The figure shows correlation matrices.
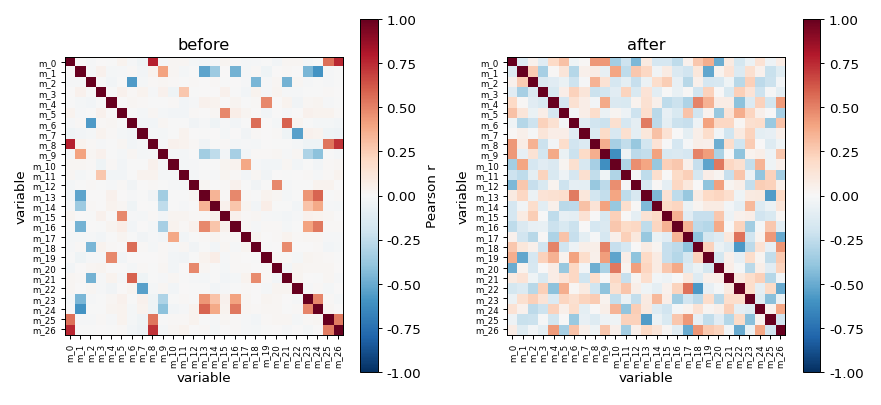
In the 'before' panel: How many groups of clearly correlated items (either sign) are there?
9
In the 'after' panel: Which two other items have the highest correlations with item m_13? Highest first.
m_6, m_10
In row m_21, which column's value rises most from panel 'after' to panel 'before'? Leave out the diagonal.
m_18
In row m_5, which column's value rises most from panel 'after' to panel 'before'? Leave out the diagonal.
m_15
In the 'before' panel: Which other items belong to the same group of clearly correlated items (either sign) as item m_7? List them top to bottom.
m_22
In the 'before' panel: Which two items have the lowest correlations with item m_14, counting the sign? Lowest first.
m_1, m_9
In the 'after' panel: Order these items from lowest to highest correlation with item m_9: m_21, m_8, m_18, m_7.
m_21, m_7, m_8, m_18
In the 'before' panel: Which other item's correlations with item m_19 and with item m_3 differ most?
m_4
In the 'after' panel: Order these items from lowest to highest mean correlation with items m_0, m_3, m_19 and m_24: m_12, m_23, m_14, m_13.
m_12, m_14, m_23, m_13
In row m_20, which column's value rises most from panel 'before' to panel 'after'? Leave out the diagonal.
m_10
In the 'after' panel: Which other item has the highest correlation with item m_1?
m_10
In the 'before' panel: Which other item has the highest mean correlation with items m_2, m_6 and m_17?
m_10
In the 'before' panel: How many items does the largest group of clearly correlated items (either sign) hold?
7
